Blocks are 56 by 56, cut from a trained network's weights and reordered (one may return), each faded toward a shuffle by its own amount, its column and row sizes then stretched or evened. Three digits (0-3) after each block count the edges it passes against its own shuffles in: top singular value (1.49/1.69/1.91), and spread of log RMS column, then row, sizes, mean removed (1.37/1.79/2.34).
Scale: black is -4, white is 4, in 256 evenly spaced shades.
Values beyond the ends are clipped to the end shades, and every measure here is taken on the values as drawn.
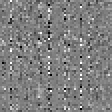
1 3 2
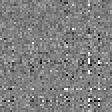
1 2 2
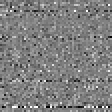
2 0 3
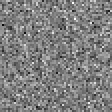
1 0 0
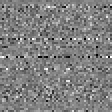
2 0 3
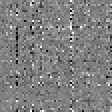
1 3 2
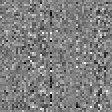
1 3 1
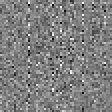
2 3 0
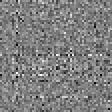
3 2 2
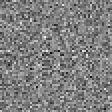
2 0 0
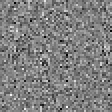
1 2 0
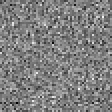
1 0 1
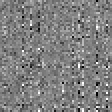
2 3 1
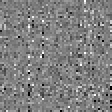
0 3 2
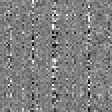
3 3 1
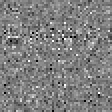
1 2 2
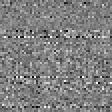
3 0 3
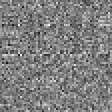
2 0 2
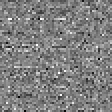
2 0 2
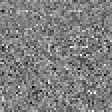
0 1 2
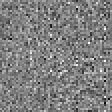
1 2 1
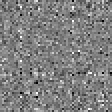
2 2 2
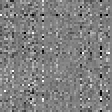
1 3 1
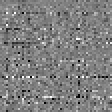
1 2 3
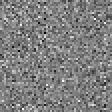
1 1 0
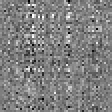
3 3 1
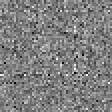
0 1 1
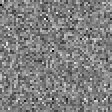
0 0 1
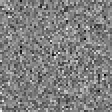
1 1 0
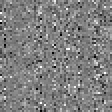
0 3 0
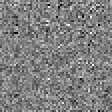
1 1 1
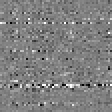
2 1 3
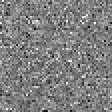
0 1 1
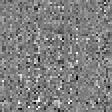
0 3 2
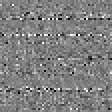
1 0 3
